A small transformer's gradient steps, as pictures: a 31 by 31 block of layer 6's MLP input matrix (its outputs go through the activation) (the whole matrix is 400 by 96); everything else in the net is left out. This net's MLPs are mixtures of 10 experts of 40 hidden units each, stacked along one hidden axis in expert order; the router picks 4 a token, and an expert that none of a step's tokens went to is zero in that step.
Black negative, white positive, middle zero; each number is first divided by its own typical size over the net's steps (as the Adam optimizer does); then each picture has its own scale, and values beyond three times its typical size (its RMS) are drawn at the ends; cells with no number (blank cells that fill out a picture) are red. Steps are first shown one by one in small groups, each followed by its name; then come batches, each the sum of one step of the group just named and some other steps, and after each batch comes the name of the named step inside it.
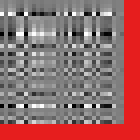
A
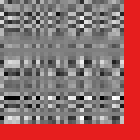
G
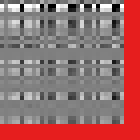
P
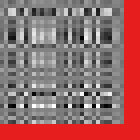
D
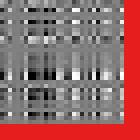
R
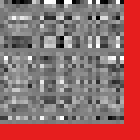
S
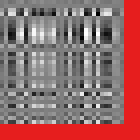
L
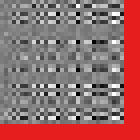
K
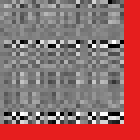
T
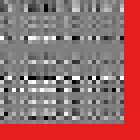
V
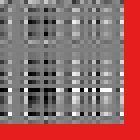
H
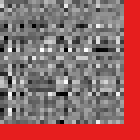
H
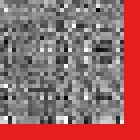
H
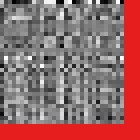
S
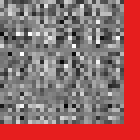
A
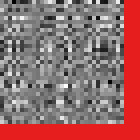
S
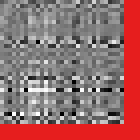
T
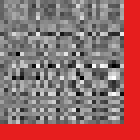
V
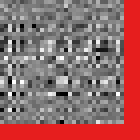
S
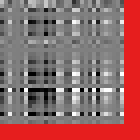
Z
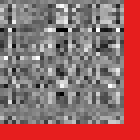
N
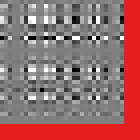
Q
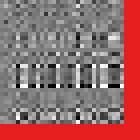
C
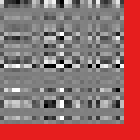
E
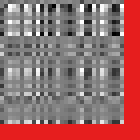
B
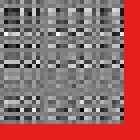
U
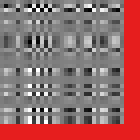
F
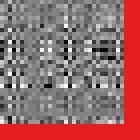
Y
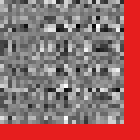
N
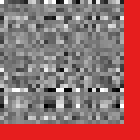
E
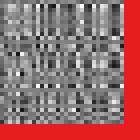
B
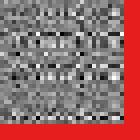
C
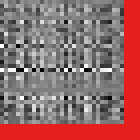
U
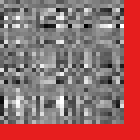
U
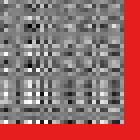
F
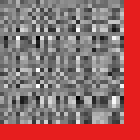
F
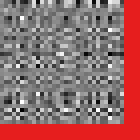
E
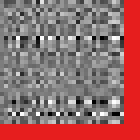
F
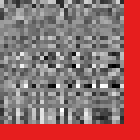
C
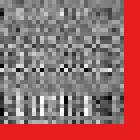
E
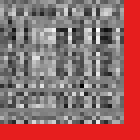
N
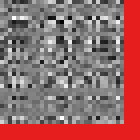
Y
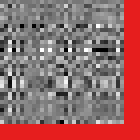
Y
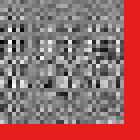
Y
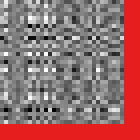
Q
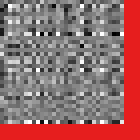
B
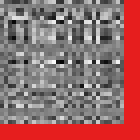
E
